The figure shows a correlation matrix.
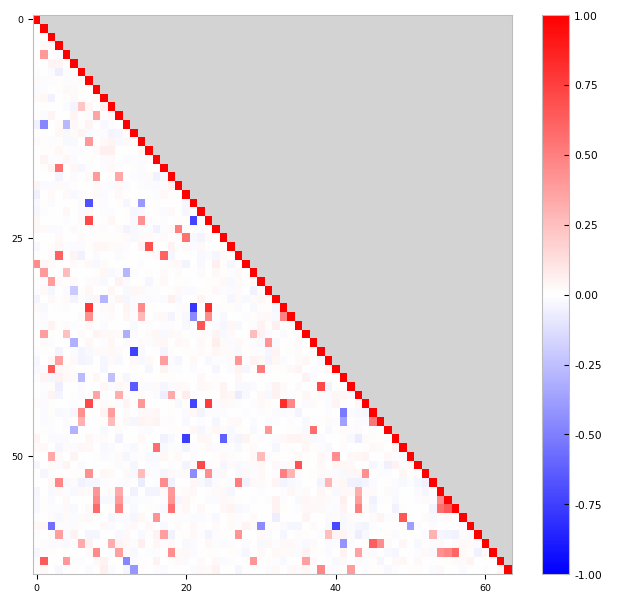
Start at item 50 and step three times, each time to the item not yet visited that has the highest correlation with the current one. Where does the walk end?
30
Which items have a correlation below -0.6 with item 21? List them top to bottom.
7, 23, 33, 44
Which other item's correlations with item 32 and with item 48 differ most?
20
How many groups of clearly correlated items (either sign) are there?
15
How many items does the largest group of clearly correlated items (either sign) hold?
8
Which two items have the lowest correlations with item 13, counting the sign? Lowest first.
38, 42
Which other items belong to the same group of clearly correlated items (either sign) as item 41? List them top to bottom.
6, 10, 45, 46, 60
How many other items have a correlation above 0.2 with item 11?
7
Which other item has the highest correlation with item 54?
56
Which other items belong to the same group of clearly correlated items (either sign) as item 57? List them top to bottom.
16, 49
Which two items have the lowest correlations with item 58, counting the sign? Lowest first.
40, 2
